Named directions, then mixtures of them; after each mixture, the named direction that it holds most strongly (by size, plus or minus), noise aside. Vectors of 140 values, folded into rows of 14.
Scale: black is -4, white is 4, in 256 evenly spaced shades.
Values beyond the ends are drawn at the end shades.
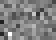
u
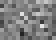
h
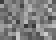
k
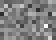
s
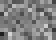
s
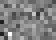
u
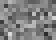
u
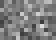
h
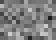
k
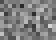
k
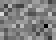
s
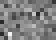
u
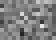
h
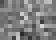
h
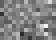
h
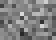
h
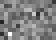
u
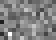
u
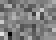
u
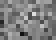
h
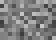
h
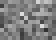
h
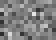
u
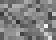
s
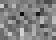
h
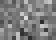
h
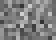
s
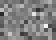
s
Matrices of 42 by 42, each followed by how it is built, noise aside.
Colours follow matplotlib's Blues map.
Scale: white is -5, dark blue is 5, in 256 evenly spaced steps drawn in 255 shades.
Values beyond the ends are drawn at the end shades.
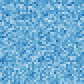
repeating columns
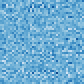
low rank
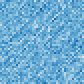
Hankel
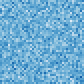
noise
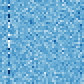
uneven columns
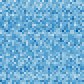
repeating columns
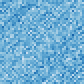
Hankel
